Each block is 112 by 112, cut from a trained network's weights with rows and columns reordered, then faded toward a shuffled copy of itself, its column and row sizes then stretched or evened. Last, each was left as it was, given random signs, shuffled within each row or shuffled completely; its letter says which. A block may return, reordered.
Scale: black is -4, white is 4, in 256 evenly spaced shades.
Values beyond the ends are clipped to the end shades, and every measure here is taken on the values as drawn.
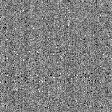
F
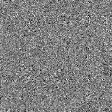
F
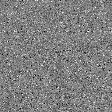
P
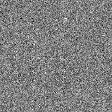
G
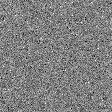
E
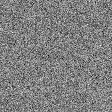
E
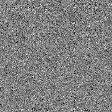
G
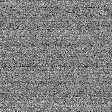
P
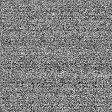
F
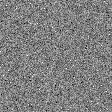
E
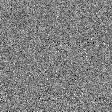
P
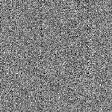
F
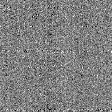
F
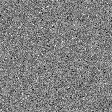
E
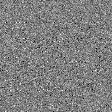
P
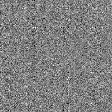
F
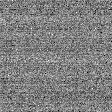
P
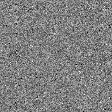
G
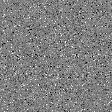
P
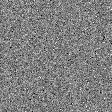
E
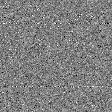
P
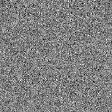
F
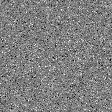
E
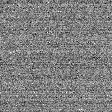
P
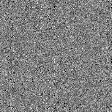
G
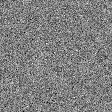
E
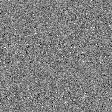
P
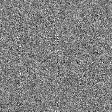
G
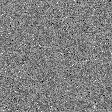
E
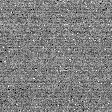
P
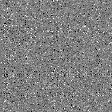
F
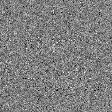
G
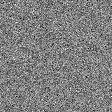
E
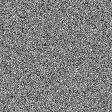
E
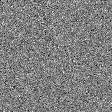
E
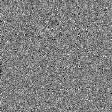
F
